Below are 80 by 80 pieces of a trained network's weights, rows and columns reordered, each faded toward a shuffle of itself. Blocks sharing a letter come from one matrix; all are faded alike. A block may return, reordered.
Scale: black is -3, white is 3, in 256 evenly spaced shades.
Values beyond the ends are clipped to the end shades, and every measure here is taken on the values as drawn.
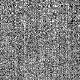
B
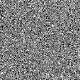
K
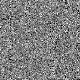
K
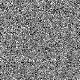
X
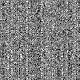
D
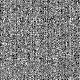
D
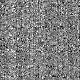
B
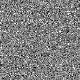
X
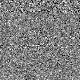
X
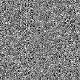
K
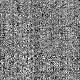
B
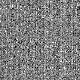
D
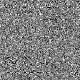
X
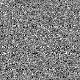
X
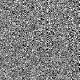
K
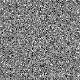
K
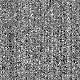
D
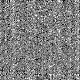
B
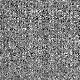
B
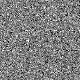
X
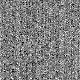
B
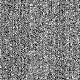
B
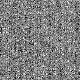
B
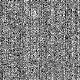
D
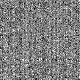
B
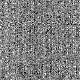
D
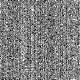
D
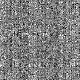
D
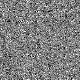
X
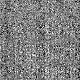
B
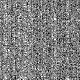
D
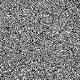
X
